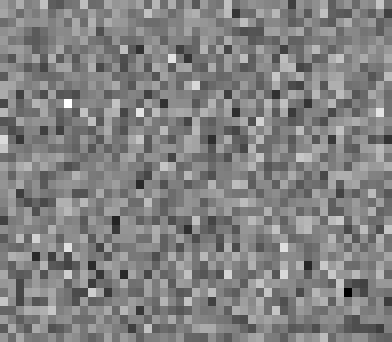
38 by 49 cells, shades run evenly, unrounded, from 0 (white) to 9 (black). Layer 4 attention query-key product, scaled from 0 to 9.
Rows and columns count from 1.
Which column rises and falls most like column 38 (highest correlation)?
17
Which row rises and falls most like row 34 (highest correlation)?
16
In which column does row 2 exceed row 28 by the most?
36
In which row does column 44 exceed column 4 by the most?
33
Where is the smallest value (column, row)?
9, 12
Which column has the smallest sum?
43
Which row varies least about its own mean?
5
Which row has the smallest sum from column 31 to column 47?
25
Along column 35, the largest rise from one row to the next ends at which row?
11
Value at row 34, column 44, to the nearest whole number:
5
